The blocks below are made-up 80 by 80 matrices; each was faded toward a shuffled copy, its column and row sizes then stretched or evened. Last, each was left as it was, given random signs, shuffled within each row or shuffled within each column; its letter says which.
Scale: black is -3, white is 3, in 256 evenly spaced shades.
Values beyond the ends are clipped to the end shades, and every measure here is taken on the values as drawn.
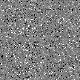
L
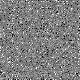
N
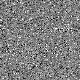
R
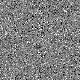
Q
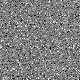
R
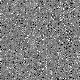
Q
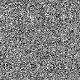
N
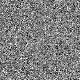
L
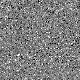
R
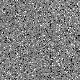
Q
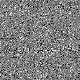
L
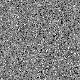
Q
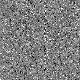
Q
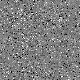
L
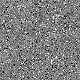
Q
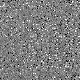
N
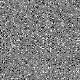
N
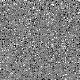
N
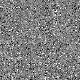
L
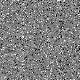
L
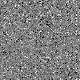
L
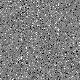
Q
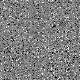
L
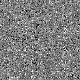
L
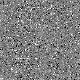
L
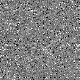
N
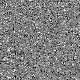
R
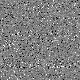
R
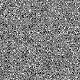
N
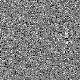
N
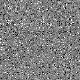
N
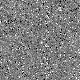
Q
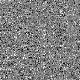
N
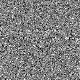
R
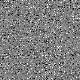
L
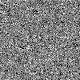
R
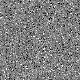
Q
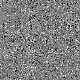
N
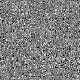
N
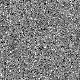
Q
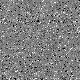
R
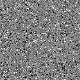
L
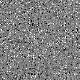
L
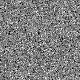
R
